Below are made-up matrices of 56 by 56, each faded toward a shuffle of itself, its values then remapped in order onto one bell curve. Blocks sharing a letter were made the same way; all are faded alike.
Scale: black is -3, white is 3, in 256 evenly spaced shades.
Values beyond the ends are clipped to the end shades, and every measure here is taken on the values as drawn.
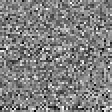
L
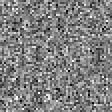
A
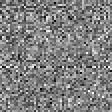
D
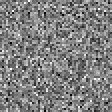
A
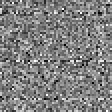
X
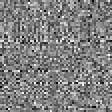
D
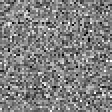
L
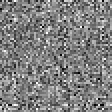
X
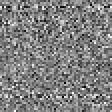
L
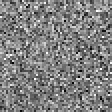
A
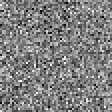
A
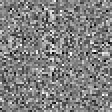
X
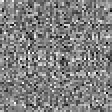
D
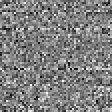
D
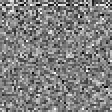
D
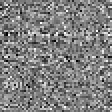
D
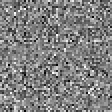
X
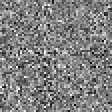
X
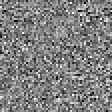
A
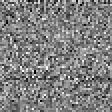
L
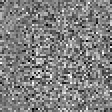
X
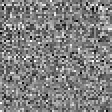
D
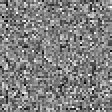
X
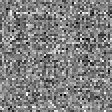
D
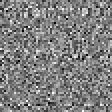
D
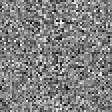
X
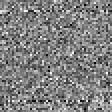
L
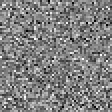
L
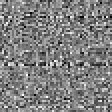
D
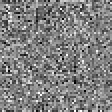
X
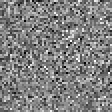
L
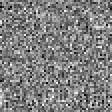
A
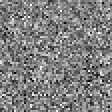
X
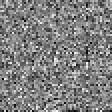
X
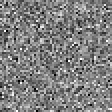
A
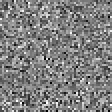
X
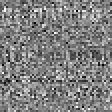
D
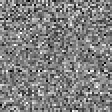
L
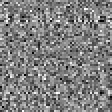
D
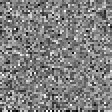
X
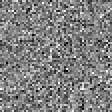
X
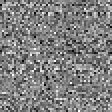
D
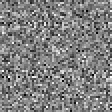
X
